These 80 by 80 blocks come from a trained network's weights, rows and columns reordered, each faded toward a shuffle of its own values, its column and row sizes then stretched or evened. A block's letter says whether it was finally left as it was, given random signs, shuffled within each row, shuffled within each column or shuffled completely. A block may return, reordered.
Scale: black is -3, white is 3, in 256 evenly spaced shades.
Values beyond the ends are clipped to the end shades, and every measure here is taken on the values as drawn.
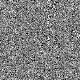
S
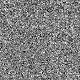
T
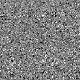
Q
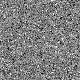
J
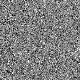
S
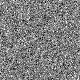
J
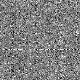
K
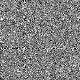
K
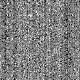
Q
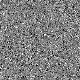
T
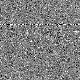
K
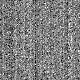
S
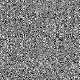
Q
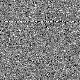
T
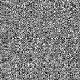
Q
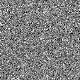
T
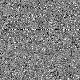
T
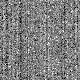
S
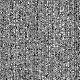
Q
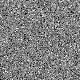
J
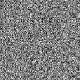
Q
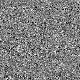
T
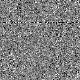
K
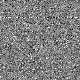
T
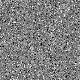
S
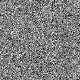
S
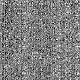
Q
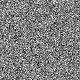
S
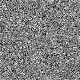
T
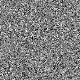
K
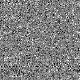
Q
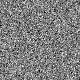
J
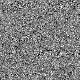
T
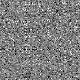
Q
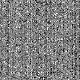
Q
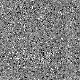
K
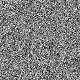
J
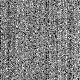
S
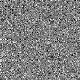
Q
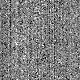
S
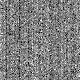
S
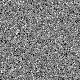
J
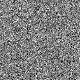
S
